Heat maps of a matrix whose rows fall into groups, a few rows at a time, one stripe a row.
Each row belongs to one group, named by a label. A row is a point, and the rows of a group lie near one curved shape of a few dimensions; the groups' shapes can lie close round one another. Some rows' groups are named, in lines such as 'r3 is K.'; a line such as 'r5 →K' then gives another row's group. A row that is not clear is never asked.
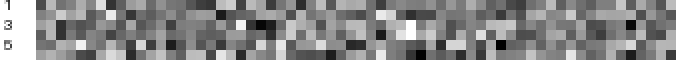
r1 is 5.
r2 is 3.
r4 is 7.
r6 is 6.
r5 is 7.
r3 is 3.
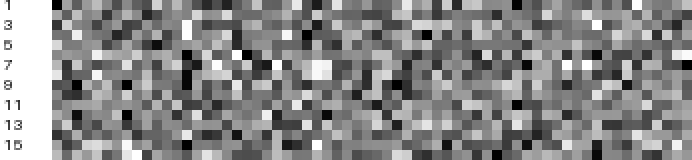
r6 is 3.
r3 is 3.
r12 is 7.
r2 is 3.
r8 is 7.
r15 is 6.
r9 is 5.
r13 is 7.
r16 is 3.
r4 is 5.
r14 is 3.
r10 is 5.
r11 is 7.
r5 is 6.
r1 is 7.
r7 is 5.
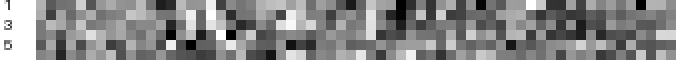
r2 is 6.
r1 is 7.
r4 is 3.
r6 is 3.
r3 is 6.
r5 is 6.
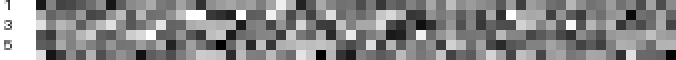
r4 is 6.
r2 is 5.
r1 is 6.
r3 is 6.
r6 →5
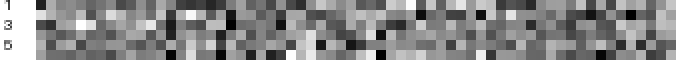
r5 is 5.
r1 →7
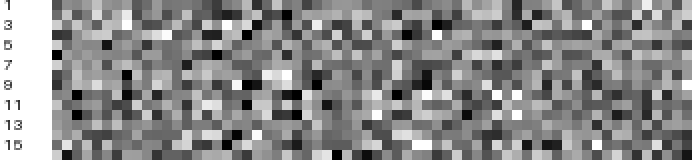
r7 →3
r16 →5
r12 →7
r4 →6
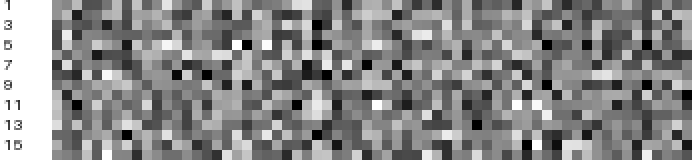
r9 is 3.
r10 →5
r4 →7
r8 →6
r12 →3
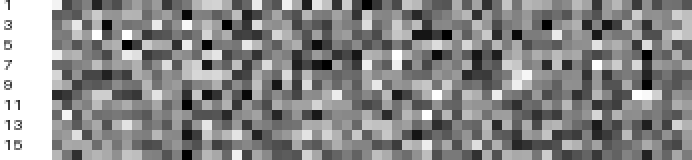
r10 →6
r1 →5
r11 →7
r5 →6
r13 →3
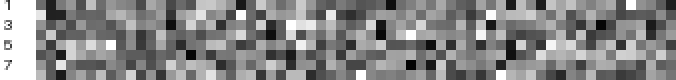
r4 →7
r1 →5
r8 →7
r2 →5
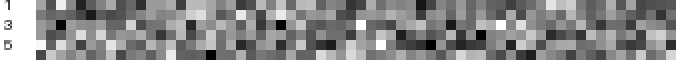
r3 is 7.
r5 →6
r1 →5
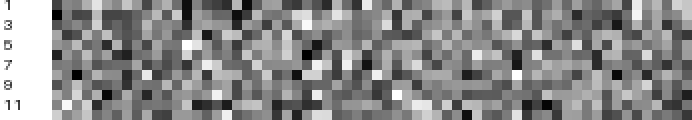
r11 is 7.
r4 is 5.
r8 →7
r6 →5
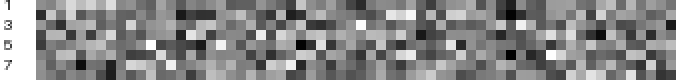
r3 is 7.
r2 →7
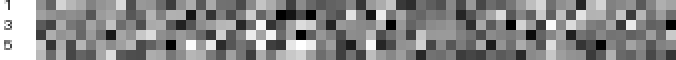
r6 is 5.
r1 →3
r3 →5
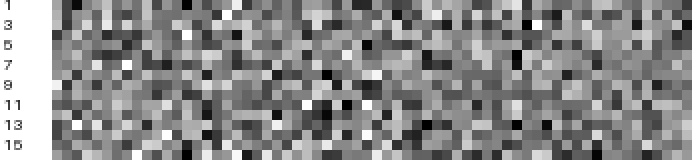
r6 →5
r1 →5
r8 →7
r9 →5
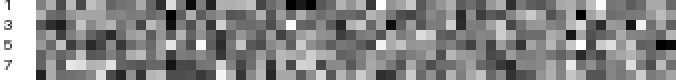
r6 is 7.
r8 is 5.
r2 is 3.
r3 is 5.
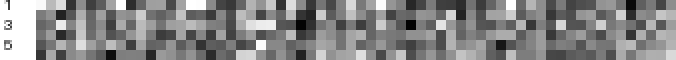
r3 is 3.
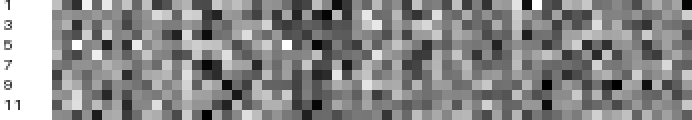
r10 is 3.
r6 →7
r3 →7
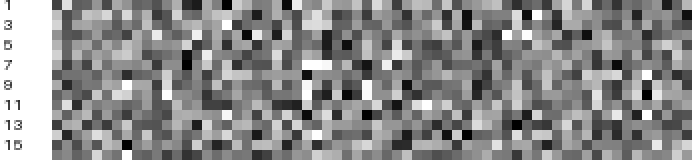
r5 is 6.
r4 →5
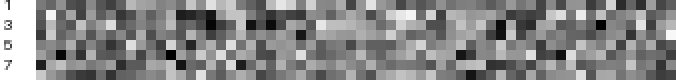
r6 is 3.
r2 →7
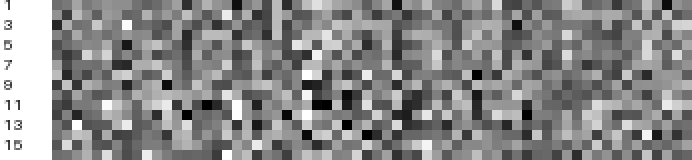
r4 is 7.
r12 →5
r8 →5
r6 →6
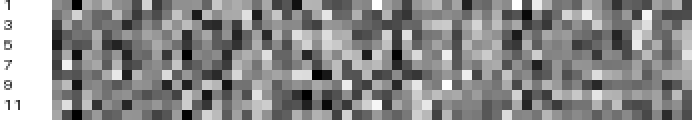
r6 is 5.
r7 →5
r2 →5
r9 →5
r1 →7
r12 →5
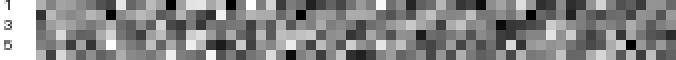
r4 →5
